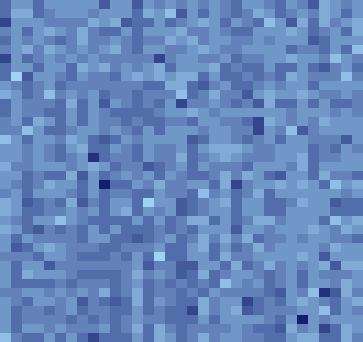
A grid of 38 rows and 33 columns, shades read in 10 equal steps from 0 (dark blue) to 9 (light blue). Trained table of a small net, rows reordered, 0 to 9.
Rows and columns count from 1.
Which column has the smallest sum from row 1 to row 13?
1
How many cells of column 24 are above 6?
4
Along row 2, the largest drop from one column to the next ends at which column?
17
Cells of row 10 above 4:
24
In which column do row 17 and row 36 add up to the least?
28
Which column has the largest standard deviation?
30
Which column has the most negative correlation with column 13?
11
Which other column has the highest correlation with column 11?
20
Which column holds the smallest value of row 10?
19
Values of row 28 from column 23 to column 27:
5 7 5 6 6
